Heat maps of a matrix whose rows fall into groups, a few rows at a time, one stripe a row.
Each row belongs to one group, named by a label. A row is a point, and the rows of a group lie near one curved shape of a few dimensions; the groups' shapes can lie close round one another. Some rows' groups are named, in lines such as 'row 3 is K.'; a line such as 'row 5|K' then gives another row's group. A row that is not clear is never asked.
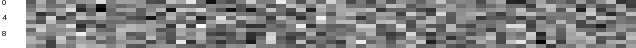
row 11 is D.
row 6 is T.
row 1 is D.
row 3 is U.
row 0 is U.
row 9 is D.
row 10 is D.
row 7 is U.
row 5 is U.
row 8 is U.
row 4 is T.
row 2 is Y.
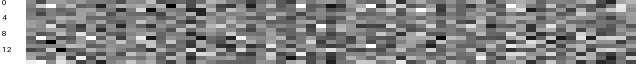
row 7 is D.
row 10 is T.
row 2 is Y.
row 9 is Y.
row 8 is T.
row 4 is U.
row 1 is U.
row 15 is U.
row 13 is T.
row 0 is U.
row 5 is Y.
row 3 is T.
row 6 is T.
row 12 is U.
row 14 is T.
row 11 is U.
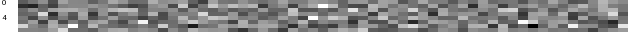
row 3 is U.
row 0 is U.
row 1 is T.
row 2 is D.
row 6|T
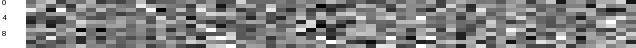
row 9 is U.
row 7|U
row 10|T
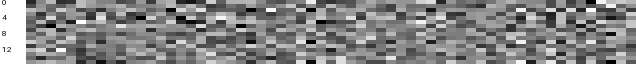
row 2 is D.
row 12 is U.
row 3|U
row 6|T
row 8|U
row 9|U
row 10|D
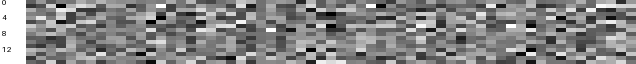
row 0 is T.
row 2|D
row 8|U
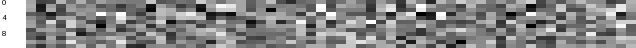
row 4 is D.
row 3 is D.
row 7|T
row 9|U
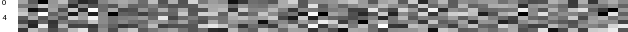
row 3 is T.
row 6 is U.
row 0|T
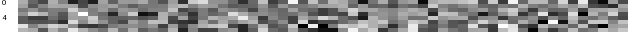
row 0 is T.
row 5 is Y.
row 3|Y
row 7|D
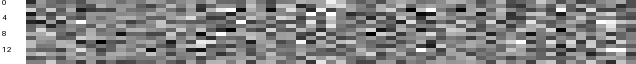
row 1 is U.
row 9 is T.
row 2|U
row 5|U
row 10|T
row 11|D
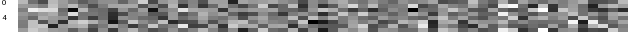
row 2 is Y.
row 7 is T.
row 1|D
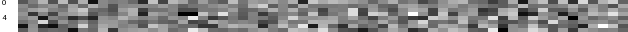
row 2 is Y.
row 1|T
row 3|Y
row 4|T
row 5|U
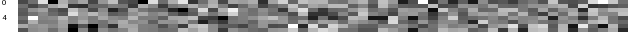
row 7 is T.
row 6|T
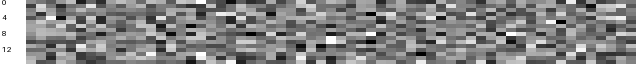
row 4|U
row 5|Y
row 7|Y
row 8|U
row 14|T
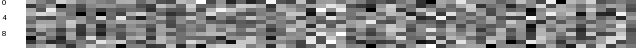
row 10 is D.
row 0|D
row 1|T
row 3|U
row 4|D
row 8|T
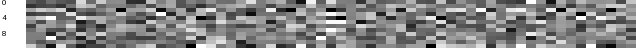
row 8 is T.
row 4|T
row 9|T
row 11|T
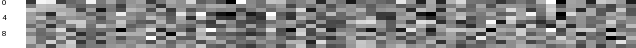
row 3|D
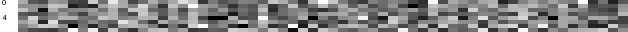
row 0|D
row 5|U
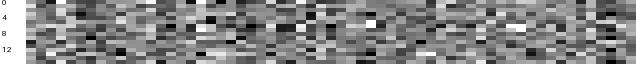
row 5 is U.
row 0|T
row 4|D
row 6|U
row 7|T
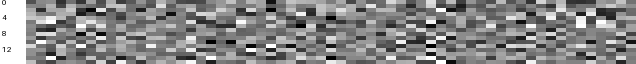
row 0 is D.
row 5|T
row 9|D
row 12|U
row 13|T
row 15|D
